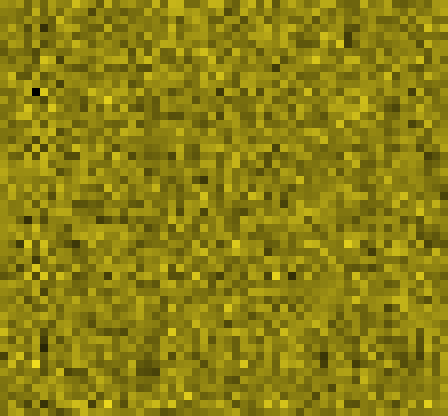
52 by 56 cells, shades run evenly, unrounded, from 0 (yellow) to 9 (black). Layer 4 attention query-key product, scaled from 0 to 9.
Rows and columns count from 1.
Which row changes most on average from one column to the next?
35
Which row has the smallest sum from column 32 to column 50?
8
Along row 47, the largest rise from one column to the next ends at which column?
9
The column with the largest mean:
19
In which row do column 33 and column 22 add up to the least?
42
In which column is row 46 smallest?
5
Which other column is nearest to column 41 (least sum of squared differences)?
55
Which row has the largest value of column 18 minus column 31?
46
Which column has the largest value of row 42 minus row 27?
53
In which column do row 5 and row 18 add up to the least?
41
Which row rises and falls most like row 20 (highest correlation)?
31
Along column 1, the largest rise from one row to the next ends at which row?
45
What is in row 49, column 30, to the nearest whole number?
4
